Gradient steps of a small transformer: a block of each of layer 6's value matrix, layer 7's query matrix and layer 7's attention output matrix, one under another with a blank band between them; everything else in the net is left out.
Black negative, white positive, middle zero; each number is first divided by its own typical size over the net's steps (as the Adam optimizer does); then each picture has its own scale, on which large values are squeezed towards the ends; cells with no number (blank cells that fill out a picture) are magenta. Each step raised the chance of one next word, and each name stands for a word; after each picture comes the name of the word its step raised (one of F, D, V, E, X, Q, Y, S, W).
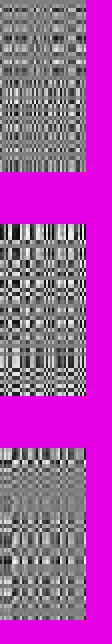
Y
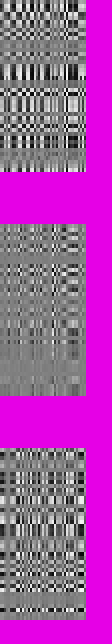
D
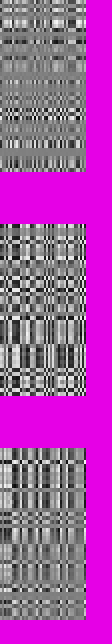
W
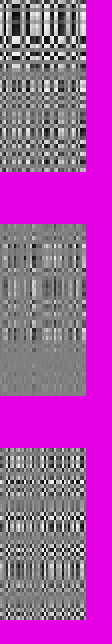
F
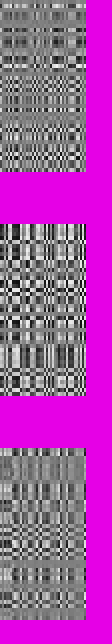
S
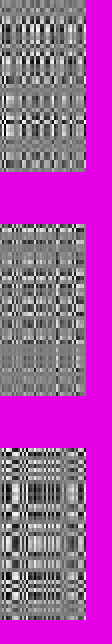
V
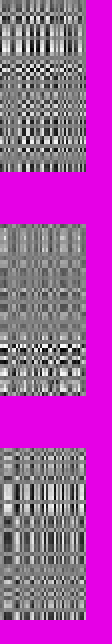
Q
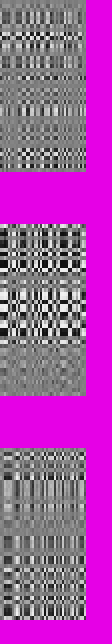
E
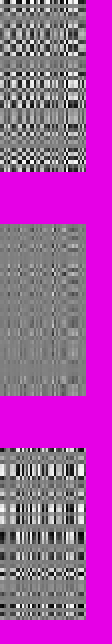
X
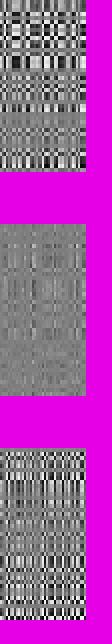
E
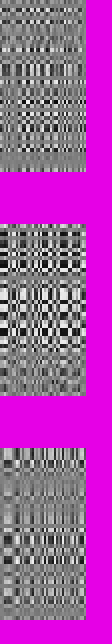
Y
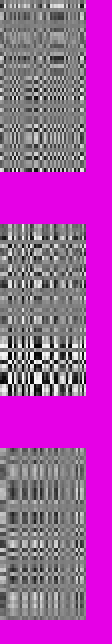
S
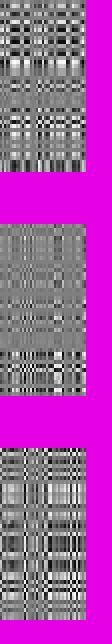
V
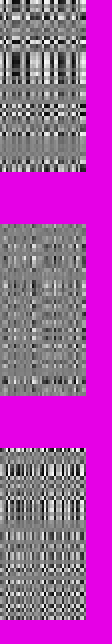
X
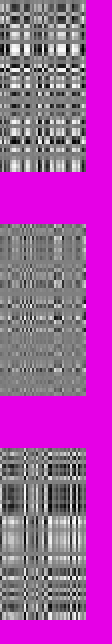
Q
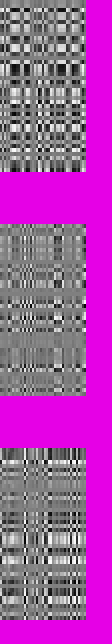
Y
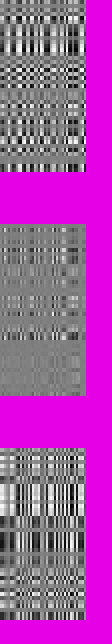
Q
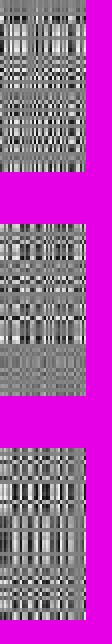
Q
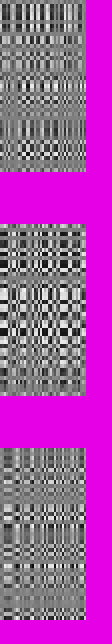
F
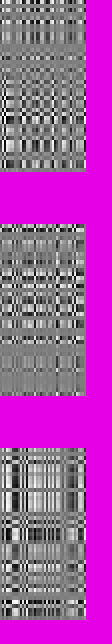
W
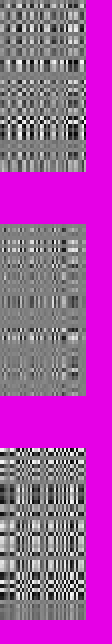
V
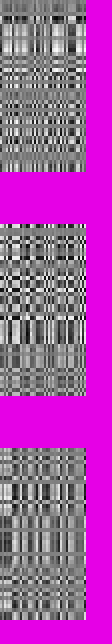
Q
